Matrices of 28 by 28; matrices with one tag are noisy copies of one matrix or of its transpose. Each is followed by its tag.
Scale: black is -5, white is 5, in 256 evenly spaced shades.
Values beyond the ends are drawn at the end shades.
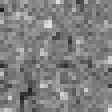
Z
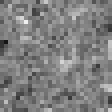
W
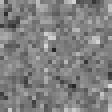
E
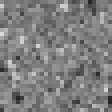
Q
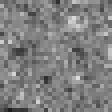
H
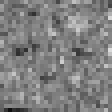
H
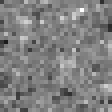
W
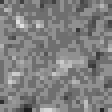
W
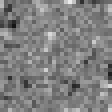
E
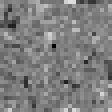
E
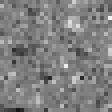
H
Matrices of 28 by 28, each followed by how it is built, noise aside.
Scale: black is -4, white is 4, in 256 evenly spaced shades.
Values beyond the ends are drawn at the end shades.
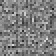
blocks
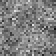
smooth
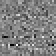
uneven rows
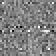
uneven rows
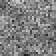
smooth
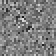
banded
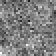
smooth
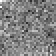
smooth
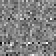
uneven rows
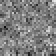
smooth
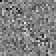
banded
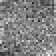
smooth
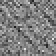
Toeplitz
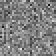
noise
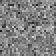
uneven rows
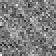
Toeplitz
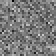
Toeplitz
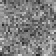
smooth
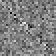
banded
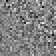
upper triangular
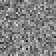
noise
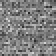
blocks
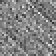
Toeplitz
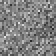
Hankel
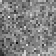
smooth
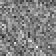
Toeplitz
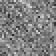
Toeplitz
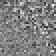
upper triangular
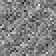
Hankel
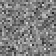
noise
